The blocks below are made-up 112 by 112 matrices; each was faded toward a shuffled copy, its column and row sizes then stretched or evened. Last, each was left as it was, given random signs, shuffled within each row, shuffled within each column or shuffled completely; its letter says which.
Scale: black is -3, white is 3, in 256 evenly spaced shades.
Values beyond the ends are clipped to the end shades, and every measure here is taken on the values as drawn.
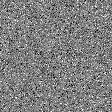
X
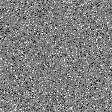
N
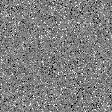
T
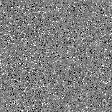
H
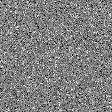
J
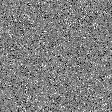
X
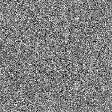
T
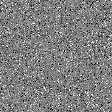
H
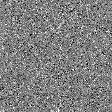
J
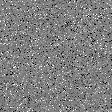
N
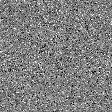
N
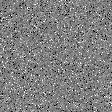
X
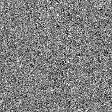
J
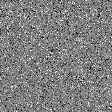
N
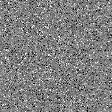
T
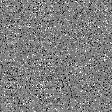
T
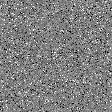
N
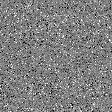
N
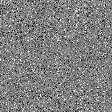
H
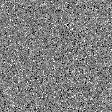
T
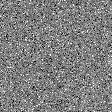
X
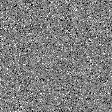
H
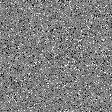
N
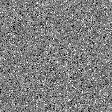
J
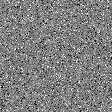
X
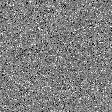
X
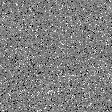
N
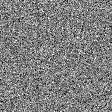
X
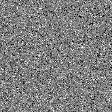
H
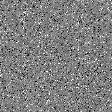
J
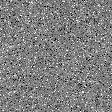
X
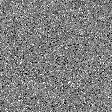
N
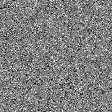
H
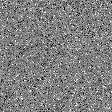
N
